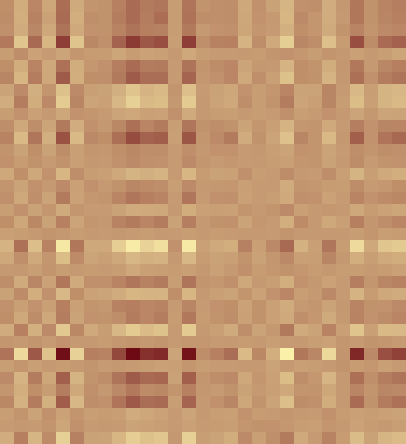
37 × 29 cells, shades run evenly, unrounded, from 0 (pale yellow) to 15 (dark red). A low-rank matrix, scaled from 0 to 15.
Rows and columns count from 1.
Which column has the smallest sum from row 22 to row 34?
21
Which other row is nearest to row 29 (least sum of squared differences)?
20
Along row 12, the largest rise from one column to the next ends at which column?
5
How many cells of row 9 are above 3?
26
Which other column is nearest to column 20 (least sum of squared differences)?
13
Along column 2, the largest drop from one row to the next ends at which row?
30
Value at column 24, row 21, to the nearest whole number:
8
